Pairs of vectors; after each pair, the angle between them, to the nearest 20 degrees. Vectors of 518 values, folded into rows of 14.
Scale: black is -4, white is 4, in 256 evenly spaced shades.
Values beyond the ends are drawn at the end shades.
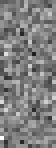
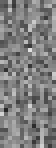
120 degrees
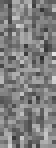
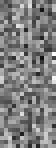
20 degrees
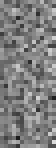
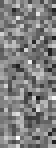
160 degrees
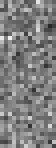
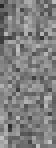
120 degrees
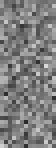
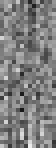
80 degrees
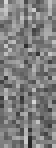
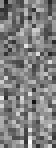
160 degrees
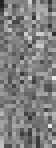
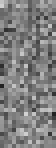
120 degrees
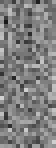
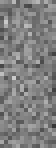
140 degrees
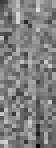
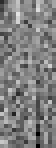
20 degrees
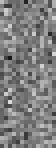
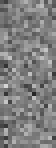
120 degrees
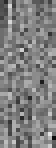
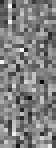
40 degrees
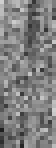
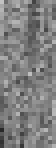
20 degrees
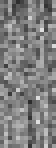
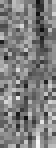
100 degrees
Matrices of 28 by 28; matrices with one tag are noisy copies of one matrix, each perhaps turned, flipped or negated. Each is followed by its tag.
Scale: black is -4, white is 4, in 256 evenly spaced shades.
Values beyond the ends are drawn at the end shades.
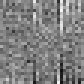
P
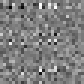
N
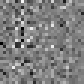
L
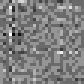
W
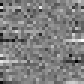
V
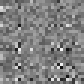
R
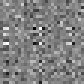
N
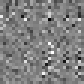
R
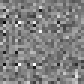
R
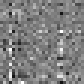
W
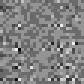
R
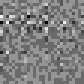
L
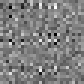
N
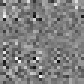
R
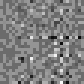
L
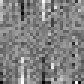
V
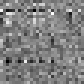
W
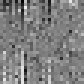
P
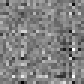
W
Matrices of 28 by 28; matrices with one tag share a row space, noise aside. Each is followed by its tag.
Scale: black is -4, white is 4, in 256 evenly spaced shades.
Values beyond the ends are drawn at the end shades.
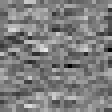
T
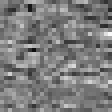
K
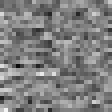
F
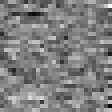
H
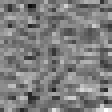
K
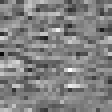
T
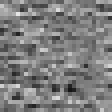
T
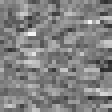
K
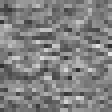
F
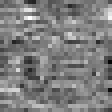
T
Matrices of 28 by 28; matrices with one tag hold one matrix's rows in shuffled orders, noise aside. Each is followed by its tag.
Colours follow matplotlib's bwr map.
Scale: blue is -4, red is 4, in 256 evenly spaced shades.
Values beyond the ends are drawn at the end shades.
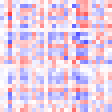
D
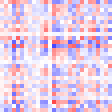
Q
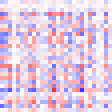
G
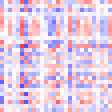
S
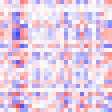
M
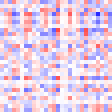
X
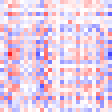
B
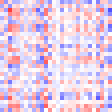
B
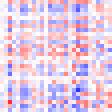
D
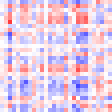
D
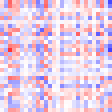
B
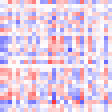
G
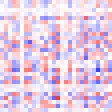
X
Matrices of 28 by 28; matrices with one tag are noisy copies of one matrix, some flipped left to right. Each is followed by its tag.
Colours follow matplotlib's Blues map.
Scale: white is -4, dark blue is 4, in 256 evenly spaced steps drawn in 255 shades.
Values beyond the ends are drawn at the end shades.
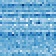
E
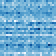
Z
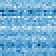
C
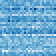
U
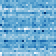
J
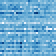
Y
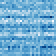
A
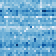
C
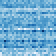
J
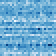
Z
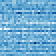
Y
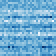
A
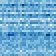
E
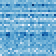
E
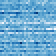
Y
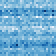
C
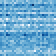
E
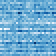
Y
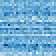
Z
